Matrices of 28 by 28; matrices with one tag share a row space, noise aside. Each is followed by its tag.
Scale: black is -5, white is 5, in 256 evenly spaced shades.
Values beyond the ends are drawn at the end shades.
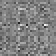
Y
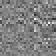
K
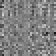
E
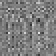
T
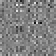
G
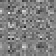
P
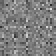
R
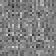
T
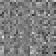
E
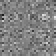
E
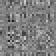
P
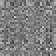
R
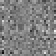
E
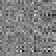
K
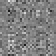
P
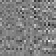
K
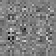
P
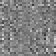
E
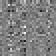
P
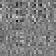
G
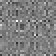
G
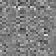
Y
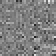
K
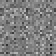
R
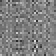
G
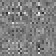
T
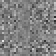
E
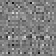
T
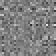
E
